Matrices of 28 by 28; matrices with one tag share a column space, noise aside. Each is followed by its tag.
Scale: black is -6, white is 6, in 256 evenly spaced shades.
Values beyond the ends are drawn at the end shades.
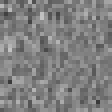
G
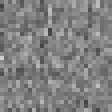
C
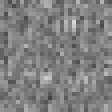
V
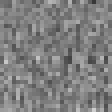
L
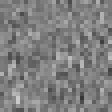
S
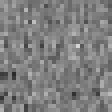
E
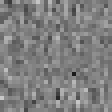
G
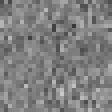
G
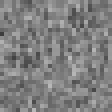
C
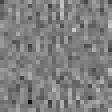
G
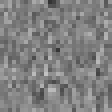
S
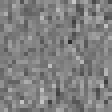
G
